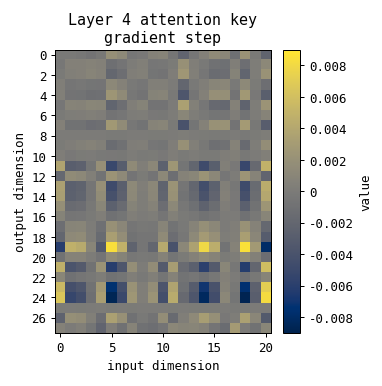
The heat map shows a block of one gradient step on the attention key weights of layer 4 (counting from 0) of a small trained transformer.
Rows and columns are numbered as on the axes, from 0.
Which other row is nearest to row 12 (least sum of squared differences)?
17
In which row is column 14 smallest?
24
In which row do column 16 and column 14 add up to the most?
19
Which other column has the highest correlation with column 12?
3
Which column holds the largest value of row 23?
20
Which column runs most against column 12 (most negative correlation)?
16
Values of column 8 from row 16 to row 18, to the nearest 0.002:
0 0 0
